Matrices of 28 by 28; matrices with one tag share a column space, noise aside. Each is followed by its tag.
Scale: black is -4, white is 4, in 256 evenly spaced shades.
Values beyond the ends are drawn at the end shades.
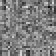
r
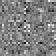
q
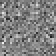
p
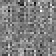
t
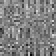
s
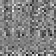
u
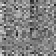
u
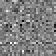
q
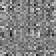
u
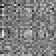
u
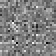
q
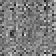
u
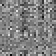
u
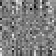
r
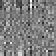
r
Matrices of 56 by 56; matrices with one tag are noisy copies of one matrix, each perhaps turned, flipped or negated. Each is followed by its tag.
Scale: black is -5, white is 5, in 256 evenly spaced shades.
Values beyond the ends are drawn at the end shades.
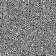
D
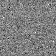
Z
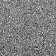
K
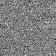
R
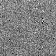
K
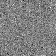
D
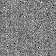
Z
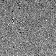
K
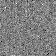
D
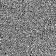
R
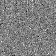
D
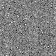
Z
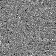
D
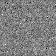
Z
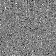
D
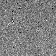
K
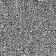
R
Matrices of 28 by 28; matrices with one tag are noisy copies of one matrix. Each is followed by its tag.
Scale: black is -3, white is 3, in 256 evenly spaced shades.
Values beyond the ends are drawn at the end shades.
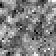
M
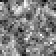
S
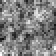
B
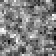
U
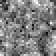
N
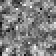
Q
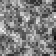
U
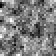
M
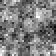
B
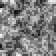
M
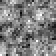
B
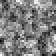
N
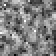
U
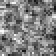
U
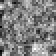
Q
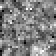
Q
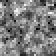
S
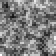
N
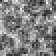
U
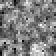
Q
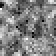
M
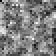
U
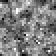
S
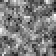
U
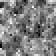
M
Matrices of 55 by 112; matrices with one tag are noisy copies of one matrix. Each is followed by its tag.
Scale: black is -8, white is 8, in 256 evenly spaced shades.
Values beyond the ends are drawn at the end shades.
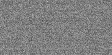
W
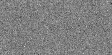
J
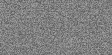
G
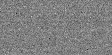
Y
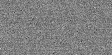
W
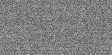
W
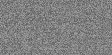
W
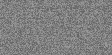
G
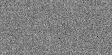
J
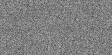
J
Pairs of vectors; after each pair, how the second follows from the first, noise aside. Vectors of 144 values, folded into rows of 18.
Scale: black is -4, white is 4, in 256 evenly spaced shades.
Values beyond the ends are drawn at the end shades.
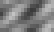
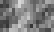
reversed, negated.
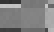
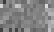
partly zeroed.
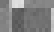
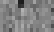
negated, partly zeroed.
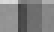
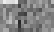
partly zeroed.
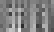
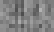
wrapped around, negated, shrunk.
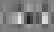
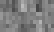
wrapped around, negated, shrunk.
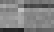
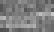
wrapped around, negated, shrunk.
